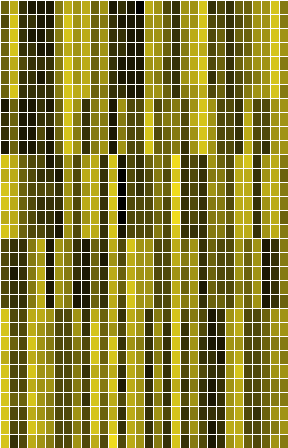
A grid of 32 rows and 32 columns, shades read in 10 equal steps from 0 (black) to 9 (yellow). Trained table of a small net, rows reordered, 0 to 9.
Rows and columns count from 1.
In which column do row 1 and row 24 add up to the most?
31
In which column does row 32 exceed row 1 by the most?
13
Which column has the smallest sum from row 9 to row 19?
6
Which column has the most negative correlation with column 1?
17
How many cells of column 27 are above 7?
1
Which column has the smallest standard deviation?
32
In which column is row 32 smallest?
24
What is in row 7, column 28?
5
